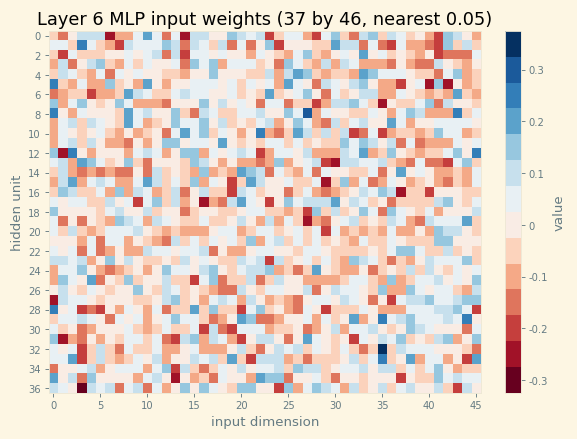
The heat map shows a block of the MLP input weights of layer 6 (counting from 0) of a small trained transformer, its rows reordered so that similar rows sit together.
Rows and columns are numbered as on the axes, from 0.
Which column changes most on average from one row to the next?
0
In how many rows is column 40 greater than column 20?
11
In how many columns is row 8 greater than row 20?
29
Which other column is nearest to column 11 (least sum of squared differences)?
31
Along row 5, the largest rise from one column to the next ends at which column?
41
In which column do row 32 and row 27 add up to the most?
35
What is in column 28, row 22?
0.05
